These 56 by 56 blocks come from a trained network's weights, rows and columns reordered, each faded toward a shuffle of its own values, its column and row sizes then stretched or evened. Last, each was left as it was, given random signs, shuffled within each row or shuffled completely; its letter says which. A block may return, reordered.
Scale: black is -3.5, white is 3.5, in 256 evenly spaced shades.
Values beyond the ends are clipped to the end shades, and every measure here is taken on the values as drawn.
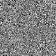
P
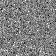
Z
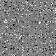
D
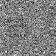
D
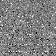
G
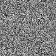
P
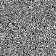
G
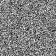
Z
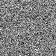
Z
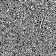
Z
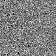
G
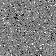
Z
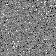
Z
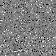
G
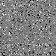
P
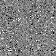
D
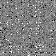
P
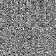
D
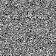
P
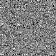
P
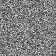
Z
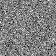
Z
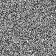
Z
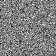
Z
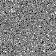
P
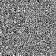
D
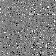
P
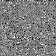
P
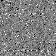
G
